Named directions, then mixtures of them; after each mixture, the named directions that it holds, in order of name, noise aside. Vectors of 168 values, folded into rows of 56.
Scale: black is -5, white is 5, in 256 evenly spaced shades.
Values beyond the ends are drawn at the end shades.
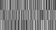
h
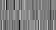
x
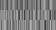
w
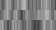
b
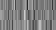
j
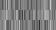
b, w, x.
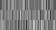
h, w, x.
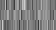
b, x.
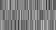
h.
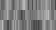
b.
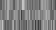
b, h, x.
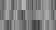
b.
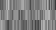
b, h.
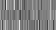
x.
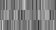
b, w, x.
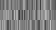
b, w.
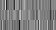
x.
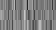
j.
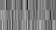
j, w, x.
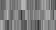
b, h.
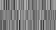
h, w, x.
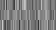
b, x.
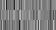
x.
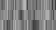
b, j.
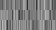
b, j, w.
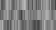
b.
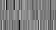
x.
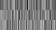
h, j, w.
